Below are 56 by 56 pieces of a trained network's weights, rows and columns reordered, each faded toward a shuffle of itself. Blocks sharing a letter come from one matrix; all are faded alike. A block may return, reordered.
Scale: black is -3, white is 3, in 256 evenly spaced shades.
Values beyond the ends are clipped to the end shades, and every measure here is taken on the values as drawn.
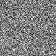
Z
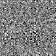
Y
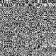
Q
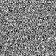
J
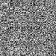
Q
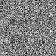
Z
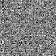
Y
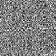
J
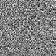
J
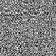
J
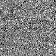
Y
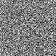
J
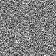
Z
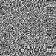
J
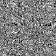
Y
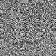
J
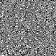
Y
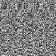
J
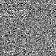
Y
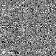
Y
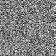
Z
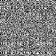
Q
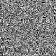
Z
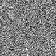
Z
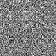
J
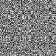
Q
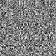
Q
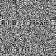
J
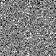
Y
